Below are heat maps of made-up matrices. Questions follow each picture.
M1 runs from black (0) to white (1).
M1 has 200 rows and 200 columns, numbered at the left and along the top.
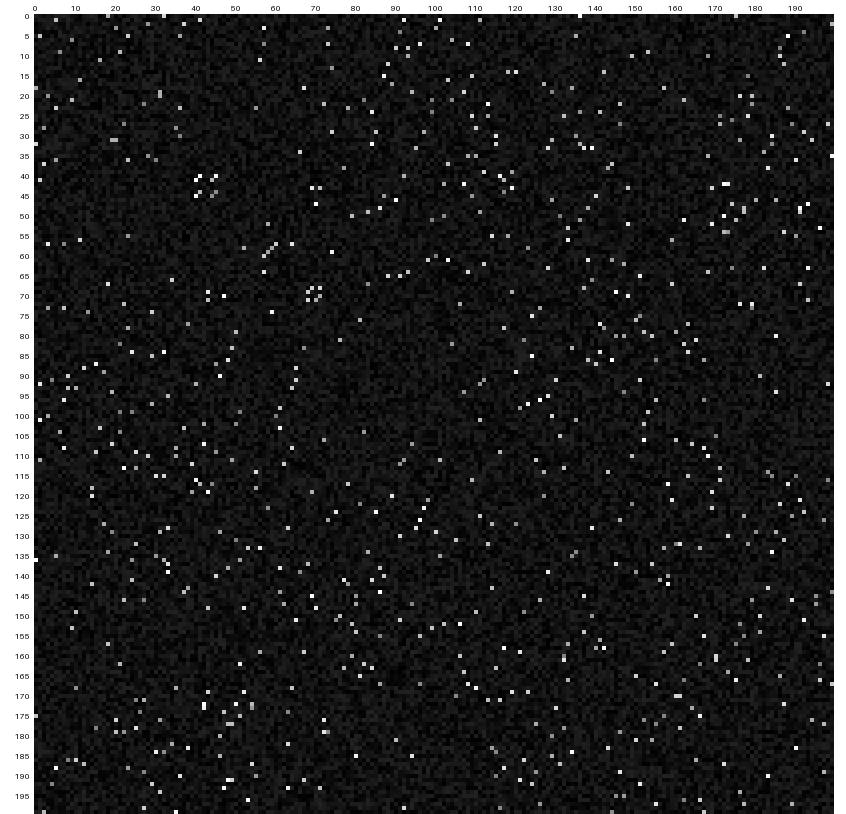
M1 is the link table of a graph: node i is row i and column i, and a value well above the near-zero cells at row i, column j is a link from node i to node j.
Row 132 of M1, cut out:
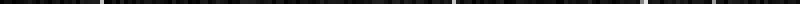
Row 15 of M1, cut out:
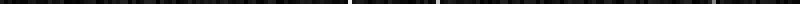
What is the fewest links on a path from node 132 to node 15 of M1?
2
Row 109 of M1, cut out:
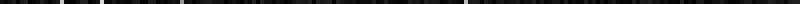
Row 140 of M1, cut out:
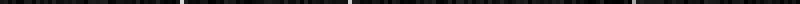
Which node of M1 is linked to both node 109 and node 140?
node 45
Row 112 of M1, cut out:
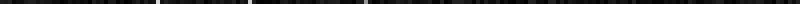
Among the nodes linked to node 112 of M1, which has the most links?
node 91
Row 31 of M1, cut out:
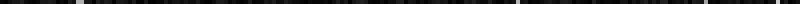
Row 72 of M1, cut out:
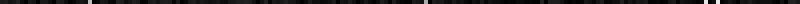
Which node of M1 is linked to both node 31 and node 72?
node 176
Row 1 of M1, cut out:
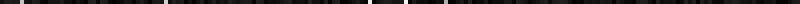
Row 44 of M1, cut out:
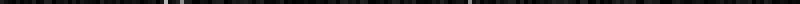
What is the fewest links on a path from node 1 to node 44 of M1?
2
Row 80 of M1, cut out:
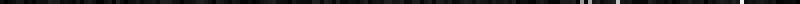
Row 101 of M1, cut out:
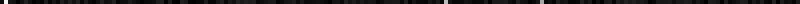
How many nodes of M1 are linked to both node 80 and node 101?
0
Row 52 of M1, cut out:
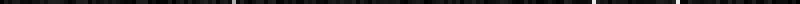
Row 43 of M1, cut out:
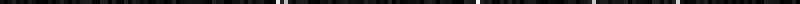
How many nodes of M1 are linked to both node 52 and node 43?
2
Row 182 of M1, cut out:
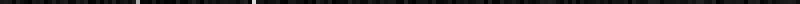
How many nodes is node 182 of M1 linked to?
2
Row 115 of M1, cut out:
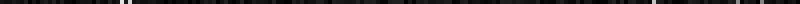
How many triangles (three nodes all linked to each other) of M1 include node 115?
2
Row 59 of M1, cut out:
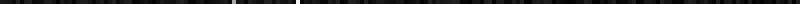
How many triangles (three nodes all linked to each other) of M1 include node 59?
0
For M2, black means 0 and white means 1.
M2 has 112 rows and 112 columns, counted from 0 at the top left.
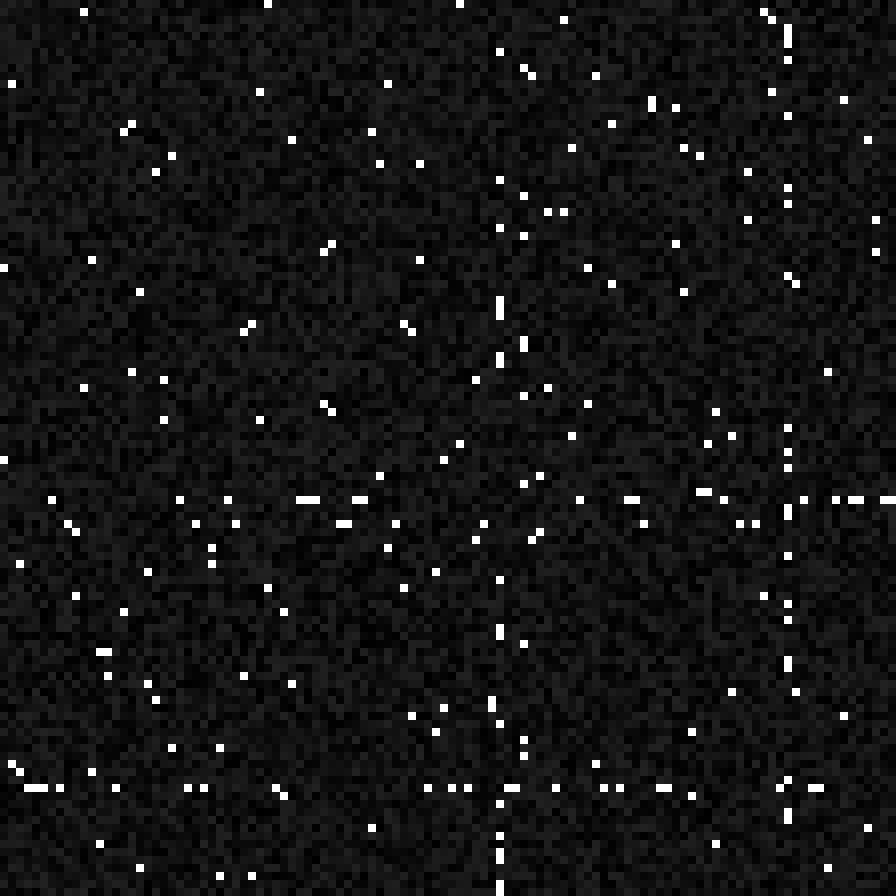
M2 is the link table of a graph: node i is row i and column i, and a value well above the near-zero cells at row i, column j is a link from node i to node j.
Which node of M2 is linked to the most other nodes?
node 98
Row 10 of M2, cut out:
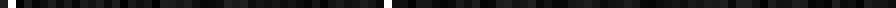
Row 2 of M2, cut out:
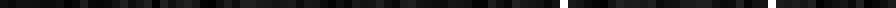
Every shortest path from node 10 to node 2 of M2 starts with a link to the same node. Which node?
node 48
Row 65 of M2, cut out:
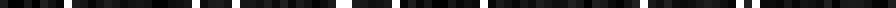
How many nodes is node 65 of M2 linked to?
10
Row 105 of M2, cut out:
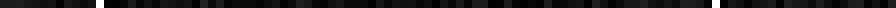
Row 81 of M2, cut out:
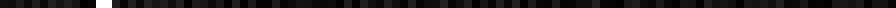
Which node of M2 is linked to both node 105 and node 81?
node 12
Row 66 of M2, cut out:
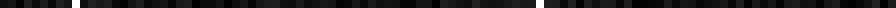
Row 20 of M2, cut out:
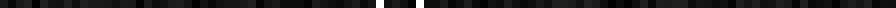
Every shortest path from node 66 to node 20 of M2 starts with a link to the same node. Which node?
node 67
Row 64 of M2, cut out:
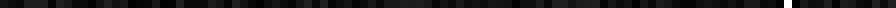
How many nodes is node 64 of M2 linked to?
1
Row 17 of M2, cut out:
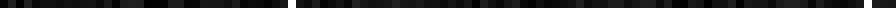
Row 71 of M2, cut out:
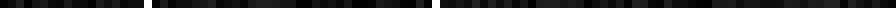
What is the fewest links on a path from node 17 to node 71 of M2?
4
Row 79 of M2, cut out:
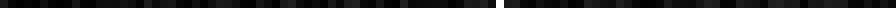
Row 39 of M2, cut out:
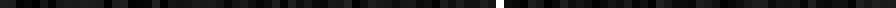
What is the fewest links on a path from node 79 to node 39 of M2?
2
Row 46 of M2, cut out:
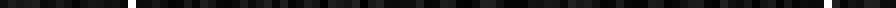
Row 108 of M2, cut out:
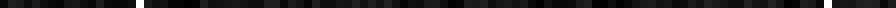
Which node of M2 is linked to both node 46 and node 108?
node 103
